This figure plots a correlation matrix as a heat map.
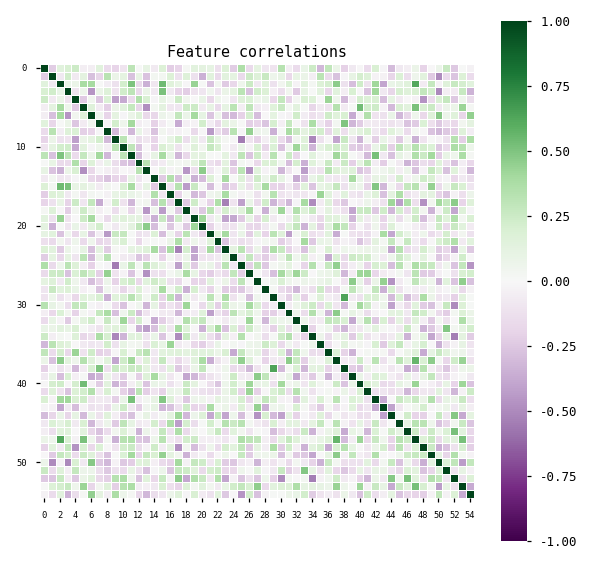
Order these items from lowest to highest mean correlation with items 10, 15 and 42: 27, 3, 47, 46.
27, 46, 47, 3
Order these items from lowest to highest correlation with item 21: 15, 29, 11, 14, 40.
15, 40, 11, 14, 29
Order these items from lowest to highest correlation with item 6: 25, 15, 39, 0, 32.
39, 25, 0, 15, 32
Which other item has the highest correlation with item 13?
20
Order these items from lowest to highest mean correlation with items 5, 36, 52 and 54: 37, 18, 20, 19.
18, 20, 37, 19
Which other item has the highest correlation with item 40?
5
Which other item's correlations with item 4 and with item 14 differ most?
48
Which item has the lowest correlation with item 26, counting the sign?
13
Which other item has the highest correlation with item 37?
47
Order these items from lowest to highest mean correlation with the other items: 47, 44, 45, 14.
44, 14, 45, 47
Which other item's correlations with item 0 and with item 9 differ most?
25
